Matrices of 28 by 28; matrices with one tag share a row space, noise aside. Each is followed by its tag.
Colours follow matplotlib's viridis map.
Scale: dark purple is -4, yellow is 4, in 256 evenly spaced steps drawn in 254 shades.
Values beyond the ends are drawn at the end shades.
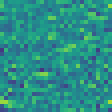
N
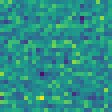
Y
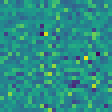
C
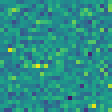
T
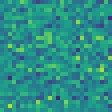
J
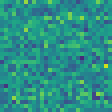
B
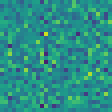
C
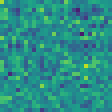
Y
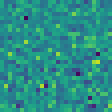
C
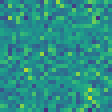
C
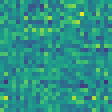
B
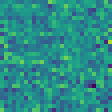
N
